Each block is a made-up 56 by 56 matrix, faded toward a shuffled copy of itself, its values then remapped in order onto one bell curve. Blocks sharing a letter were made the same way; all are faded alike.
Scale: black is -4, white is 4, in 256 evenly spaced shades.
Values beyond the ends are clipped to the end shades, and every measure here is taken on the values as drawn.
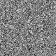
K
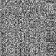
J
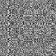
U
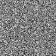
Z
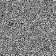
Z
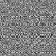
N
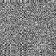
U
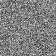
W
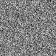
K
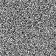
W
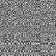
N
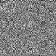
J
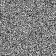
W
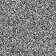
W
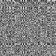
N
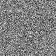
W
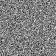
W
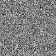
Z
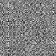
U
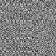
N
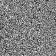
K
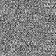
J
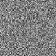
J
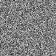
K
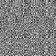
N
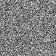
K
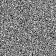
W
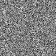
K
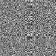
U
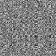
J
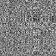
J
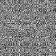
U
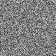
K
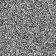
W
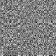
U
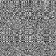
N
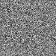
Z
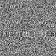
J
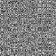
U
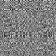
N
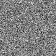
W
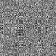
U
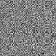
U
